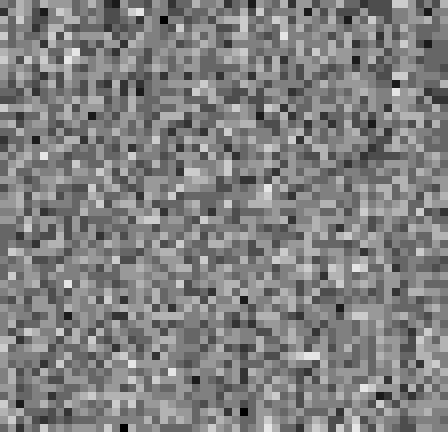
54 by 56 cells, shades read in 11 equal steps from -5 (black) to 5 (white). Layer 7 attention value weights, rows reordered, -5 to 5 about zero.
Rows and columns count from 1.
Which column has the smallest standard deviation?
19
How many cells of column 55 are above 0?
18
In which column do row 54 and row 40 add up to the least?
16
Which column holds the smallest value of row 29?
43
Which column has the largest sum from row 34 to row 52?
46
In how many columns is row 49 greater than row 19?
22
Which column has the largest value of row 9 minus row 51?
3
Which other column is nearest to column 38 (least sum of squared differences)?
42
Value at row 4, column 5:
-3
